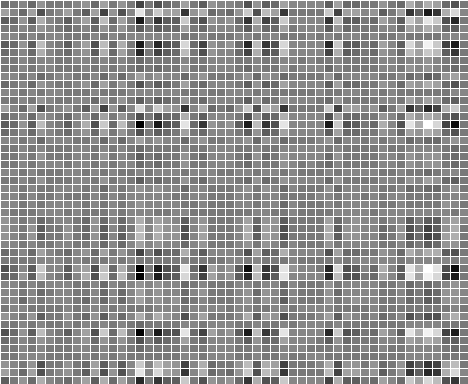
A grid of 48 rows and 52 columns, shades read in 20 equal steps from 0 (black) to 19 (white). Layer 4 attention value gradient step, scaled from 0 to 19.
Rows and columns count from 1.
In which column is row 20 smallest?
16
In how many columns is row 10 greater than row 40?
14
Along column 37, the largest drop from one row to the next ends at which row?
3
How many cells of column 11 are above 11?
4
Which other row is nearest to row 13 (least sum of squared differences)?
23
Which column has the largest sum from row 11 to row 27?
48
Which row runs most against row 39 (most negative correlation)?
27
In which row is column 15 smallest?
35
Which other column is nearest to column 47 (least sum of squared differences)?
43
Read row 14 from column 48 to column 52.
3 5 13 15 10
